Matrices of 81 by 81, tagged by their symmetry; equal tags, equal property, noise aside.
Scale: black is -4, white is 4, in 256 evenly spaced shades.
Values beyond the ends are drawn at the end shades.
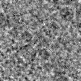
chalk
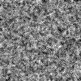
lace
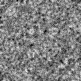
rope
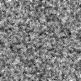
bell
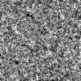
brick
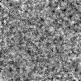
chalk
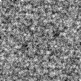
bell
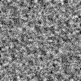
bell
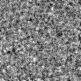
brick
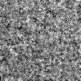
brick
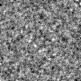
chalk
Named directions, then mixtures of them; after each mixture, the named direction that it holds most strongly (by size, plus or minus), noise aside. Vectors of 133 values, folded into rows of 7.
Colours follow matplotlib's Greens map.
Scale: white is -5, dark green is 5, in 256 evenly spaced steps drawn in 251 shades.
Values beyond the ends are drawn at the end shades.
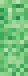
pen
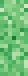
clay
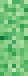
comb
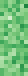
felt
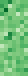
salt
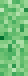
comb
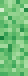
clay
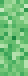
clay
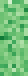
comb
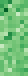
salt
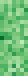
comb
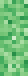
comb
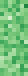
felt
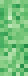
pen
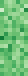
clay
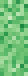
felt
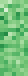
salt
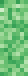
pen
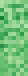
pen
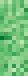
comb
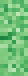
comb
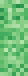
pen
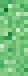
salt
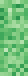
pen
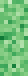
comb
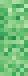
pen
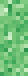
salt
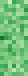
comb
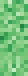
comb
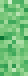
comb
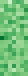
comb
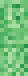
pen
